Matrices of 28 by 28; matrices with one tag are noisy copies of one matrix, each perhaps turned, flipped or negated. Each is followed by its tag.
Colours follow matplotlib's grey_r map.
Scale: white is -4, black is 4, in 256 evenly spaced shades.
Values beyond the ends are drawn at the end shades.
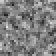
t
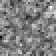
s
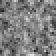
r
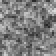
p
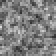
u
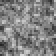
p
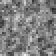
r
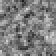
u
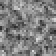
u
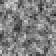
s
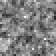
s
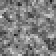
s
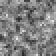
u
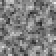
t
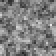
r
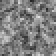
u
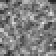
t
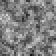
u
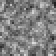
t
